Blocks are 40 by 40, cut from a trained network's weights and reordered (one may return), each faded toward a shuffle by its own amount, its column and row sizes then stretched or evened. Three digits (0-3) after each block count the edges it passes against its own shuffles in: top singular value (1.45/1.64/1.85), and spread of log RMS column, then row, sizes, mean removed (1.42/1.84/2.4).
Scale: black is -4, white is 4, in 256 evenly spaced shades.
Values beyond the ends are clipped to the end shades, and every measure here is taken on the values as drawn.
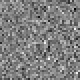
1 1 0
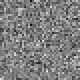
1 0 1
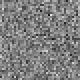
0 0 0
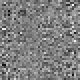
2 2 0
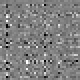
3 2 3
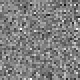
1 1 0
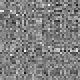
3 1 2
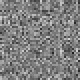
3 1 1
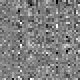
2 3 1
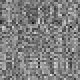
3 0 2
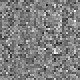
1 1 0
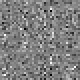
0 2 3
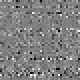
0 2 3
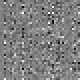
0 3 1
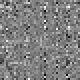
1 3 1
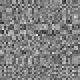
3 0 1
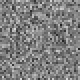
1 0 0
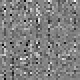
1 3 2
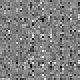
0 3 1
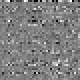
2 1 3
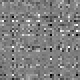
0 2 3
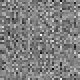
3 3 0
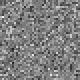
0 0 0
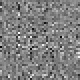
1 2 2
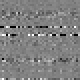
3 0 3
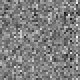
1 2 0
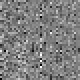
1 3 0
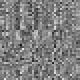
3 2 0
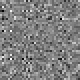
1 1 2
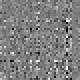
2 3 2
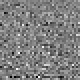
1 0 3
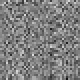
3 2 0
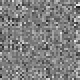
2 2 1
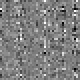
1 3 2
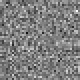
2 0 0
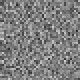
2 0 0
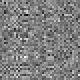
3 2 1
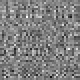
3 0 3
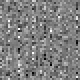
1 3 0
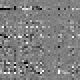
1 3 3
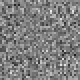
0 0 0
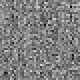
1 1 1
